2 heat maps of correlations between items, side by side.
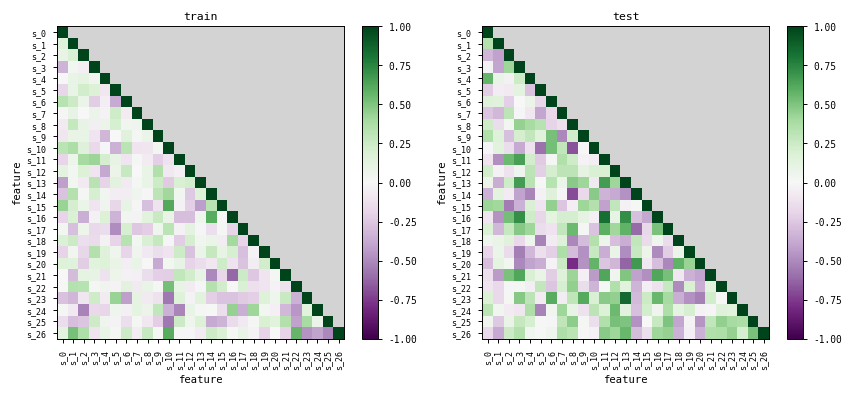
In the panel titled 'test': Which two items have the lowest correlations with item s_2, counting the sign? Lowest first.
s_15, s_1
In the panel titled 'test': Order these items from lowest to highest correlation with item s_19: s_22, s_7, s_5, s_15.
s_5, s_15, s_22, s_7
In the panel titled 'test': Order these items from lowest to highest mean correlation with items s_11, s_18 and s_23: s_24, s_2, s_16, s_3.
s_24, s_2, s_3, s_16
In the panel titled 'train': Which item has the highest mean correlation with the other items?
s_1
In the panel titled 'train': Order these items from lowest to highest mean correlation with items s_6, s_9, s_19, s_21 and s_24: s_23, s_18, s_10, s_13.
s_10, s_23, s_13, s_18
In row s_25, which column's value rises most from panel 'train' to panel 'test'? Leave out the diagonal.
s_26
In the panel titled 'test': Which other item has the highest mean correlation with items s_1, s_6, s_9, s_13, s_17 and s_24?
s_23
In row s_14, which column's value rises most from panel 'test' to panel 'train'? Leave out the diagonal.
s_16
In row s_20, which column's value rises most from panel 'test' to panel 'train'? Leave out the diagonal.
s_8
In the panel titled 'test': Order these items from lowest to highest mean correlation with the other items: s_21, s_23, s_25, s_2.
s_2, s_21, s_25, s_23
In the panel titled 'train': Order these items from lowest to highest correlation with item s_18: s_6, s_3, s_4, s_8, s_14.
s_3, s_4, s_14, s_8, s_6
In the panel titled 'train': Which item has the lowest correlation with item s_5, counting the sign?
s_17
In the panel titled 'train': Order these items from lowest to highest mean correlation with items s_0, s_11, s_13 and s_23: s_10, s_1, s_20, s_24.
s_10, s_24, s_1, s_20
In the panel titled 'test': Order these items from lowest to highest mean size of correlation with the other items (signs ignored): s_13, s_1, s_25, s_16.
s_1, s_25, s_16, s_13
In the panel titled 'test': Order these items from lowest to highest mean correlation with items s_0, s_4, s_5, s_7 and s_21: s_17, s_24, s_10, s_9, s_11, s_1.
s_10, s_1, s_9, s_24, s_11, s_17
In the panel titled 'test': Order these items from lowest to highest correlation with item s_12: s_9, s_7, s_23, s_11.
s_9, s_11, s_7, s_23
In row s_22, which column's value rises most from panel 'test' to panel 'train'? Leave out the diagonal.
s_10
